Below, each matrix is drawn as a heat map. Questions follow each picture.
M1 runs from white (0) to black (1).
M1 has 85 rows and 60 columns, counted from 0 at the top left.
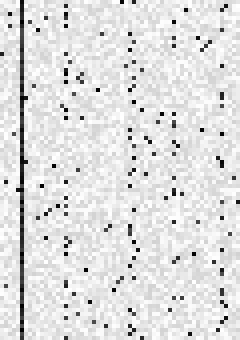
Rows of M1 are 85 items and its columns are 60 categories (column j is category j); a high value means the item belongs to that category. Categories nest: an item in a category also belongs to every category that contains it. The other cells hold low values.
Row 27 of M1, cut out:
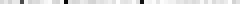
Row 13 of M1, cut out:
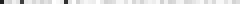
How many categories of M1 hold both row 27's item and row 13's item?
2
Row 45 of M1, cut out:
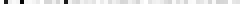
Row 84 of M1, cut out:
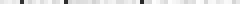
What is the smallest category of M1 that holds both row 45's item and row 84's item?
16
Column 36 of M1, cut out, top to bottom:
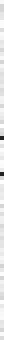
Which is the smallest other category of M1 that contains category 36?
32
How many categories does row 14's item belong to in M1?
1
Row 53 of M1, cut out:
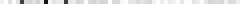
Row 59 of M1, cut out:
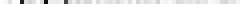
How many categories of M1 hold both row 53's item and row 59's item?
3
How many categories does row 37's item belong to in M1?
1
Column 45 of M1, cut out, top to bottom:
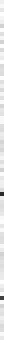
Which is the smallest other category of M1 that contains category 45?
43
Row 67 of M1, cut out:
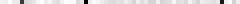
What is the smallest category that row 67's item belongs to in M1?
21
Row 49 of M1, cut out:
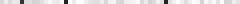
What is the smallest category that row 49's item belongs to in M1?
41
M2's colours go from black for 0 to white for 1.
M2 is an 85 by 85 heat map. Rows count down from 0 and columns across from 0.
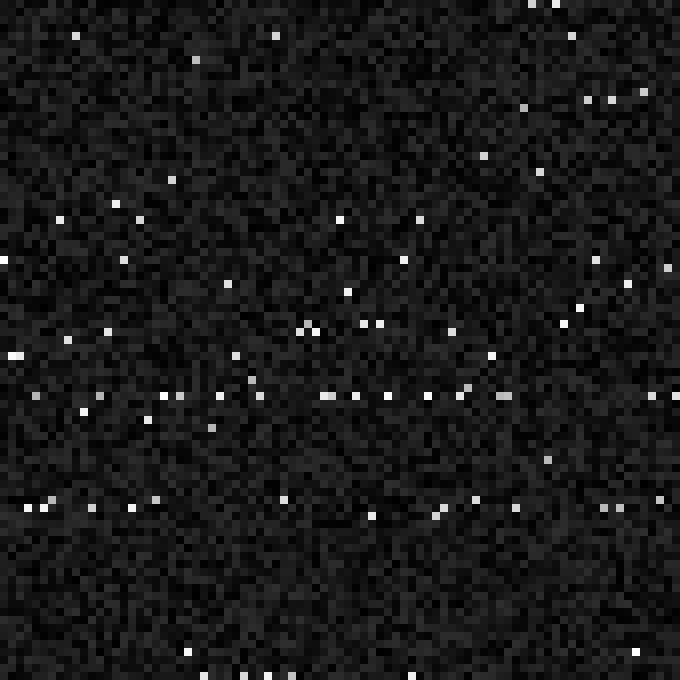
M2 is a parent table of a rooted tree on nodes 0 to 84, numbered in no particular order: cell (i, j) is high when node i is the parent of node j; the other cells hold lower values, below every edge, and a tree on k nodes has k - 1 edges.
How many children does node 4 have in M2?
3
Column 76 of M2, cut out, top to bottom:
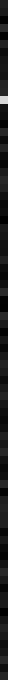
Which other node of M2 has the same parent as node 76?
73
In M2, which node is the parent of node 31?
47
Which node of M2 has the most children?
49
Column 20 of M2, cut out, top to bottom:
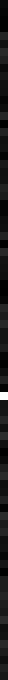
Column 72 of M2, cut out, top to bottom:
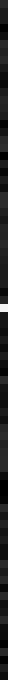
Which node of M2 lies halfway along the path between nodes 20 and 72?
40
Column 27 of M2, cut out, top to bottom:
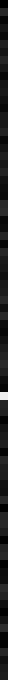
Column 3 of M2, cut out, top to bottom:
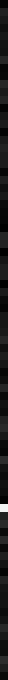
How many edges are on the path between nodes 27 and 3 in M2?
3
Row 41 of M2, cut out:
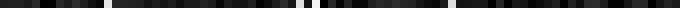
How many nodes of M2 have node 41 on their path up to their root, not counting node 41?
5
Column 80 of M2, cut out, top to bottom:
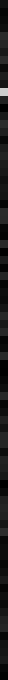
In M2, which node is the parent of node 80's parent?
63
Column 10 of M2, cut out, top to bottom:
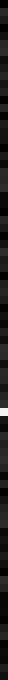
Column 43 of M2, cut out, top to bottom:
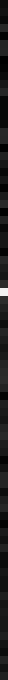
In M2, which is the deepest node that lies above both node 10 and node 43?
84
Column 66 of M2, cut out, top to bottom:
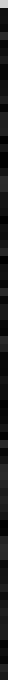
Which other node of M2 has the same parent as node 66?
69
